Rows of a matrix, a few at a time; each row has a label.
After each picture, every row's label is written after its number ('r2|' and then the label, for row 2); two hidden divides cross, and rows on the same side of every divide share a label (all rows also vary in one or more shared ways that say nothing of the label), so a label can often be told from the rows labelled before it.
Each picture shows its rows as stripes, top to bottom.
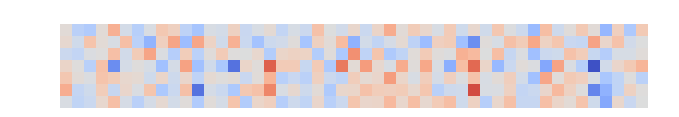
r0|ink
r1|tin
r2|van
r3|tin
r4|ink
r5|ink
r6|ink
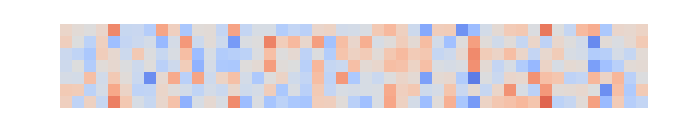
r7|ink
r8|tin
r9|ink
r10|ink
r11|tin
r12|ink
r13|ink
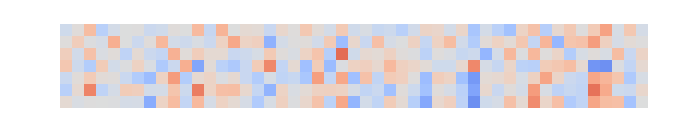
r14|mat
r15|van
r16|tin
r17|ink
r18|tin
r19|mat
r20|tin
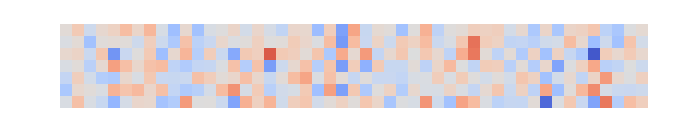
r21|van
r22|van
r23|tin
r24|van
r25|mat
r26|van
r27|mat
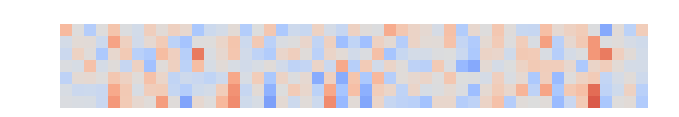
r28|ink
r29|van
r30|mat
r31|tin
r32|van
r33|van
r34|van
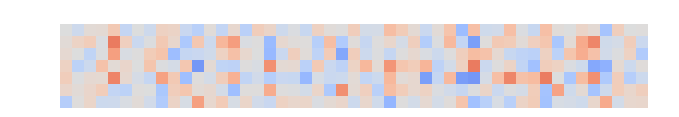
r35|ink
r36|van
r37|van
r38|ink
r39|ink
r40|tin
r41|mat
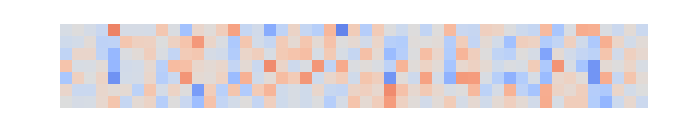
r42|van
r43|mat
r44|mat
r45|tin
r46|mat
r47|ink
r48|ink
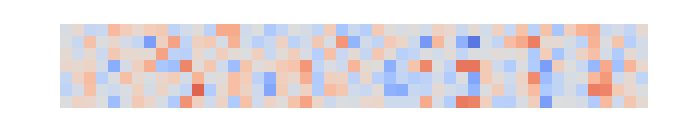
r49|van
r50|tin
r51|van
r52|mat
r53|mat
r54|mat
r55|mat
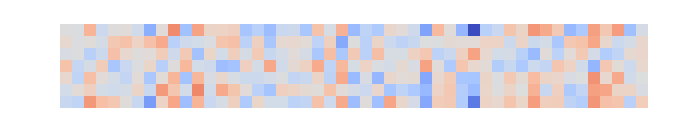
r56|tin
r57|van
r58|van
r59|tin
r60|tin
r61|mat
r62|tin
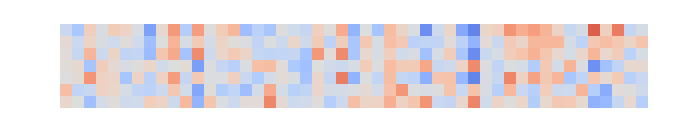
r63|tin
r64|tin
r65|tin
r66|ink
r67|tin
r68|ink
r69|ink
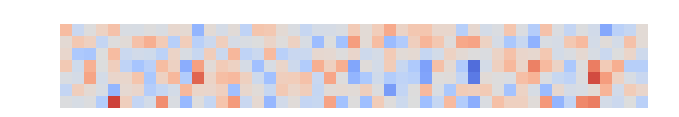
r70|ink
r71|van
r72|ink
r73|tin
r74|mat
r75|mat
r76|van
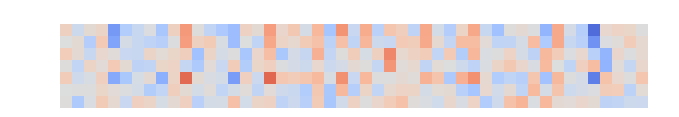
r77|tin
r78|tin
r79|ink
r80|ink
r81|tin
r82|tin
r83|ink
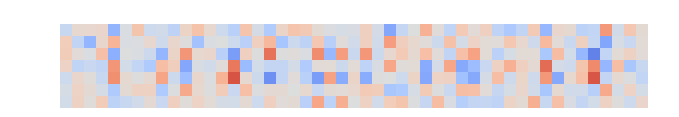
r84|mat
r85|ink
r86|tin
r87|ink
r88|van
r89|mat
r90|tin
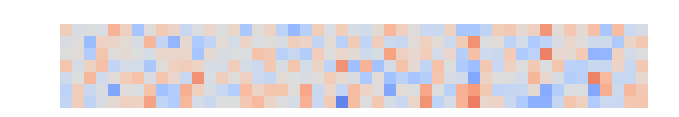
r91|ink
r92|van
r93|ink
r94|tin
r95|mat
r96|mat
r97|van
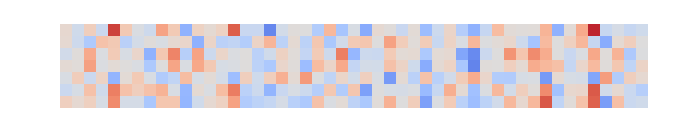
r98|van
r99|ink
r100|tin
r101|tin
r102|mat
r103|van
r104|ink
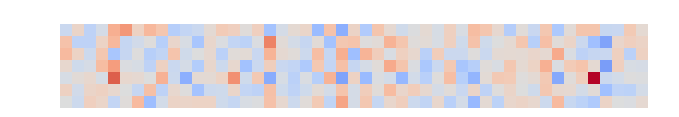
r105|van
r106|ink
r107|tin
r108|ink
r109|van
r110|ink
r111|tin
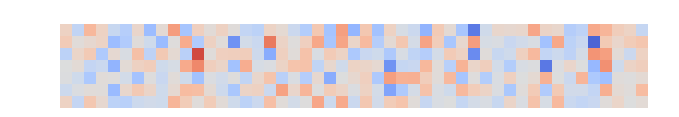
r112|tin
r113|tin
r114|mat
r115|mat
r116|ink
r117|mat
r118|tin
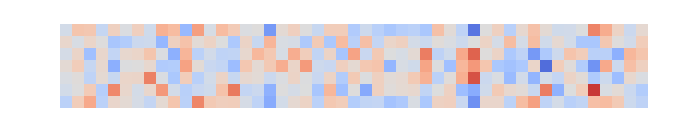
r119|mat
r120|tin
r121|van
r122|mat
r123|van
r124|van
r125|mat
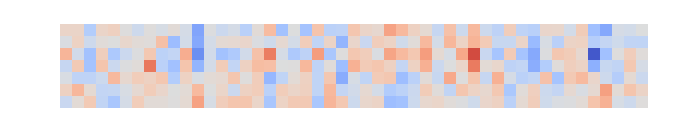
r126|ink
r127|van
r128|ink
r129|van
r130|van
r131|mat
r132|mat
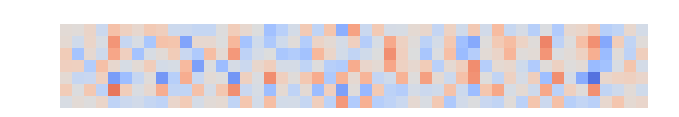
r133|van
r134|ink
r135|ink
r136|ink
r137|tin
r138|van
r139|tin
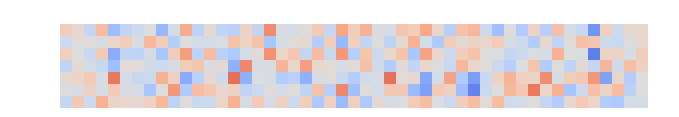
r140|tin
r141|van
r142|tin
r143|mat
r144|ink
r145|tin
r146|van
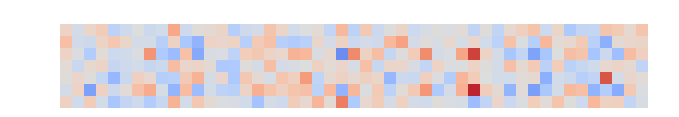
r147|tin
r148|ink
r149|van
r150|tin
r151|mat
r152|van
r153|tin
